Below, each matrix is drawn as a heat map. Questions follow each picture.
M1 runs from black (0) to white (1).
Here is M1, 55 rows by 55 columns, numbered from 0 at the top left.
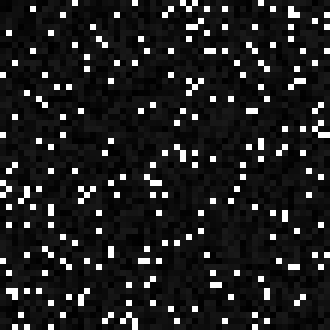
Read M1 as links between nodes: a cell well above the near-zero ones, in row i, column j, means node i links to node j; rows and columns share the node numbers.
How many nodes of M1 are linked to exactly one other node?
2
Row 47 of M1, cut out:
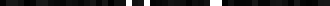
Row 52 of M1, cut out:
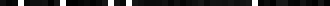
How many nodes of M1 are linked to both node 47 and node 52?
1
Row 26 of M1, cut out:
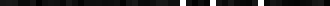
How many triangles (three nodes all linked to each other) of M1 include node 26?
0
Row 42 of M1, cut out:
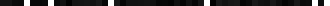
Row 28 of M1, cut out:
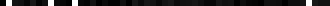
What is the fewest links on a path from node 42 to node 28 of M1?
2
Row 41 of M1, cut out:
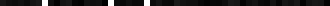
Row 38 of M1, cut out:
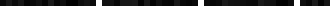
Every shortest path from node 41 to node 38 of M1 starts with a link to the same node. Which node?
node 18
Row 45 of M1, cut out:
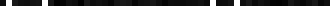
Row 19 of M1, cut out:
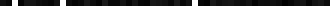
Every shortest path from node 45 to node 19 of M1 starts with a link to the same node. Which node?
node 39
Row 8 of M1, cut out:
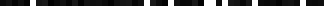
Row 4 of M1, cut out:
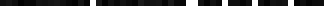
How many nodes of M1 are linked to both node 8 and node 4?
3
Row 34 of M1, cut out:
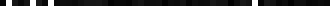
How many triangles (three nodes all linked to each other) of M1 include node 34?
3
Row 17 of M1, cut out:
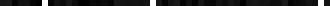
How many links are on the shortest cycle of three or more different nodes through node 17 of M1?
6
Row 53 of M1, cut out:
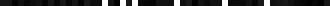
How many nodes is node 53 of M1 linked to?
6
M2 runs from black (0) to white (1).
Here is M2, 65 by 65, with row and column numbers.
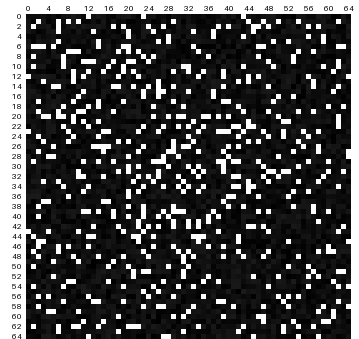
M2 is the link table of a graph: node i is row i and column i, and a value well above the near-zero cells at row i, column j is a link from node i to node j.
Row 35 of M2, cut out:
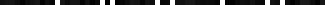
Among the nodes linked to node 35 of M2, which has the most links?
node 20
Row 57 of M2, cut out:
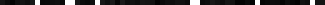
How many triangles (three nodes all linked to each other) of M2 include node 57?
3
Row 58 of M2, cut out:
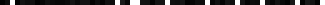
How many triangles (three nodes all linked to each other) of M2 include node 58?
4
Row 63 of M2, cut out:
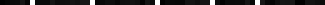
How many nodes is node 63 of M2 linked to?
5
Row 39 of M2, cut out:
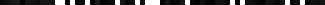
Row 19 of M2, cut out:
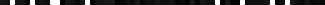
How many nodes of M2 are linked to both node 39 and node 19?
4
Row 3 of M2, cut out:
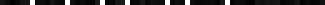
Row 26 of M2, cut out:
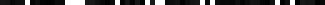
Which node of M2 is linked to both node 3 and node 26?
node 13
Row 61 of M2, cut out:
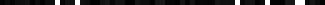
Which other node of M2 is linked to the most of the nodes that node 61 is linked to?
node 32
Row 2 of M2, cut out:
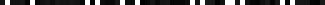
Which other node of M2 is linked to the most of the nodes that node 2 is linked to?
node 29
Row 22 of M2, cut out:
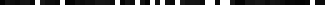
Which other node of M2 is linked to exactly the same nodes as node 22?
node 34
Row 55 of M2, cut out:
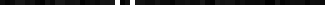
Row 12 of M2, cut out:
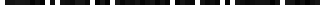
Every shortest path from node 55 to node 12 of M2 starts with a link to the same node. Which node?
node 23
